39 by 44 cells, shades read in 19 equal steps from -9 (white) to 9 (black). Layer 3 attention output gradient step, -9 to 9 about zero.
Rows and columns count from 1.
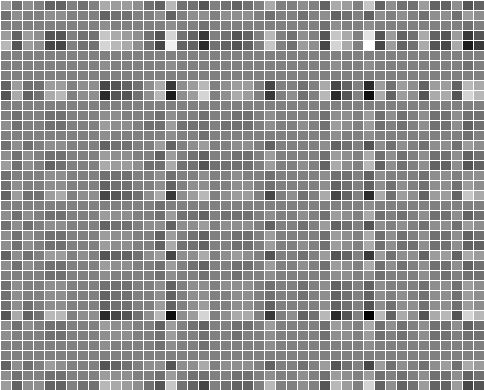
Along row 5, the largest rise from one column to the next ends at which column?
35
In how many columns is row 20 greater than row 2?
15
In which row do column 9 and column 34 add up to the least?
5
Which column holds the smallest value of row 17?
34
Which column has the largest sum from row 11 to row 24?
19
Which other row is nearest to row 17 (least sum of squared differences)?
1
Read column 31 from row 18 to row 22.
1 2 4 0 -2
